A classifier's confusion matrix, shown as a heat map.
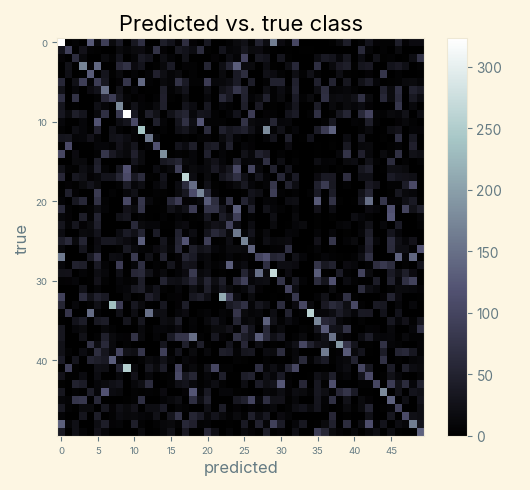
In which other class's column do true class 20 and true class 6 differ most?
42
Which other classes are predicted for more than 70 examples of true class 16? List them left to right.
9, 24, 26
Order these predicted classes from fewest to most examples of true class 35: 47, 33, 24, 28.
33, 47, 24, 28
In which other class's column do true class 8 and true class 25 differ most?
11
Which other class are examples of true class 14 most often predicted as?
0
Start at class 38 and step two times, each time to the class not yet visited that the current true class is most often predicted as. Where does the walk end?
7
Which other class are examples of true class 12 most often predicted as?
46
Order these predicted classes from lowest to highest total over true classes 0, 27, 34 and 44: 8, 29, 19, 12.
19, 8, 12, 29
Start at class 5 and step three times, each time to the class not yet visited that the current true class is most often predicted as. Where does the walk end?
23
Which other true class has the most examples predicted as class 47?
21
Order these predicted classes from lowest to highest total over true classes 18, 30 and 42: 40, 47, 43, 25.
40, 43, 47, 25
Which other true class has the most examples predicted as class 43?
28
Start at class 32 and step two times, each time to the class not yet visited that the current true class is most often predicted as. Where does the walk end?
45
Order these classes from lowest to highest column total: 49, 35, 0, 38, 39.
38, 49, 39, 35, 0
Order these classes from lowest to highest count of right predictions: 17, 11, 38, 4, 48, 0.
4, 48, 38, 11, 17, 0
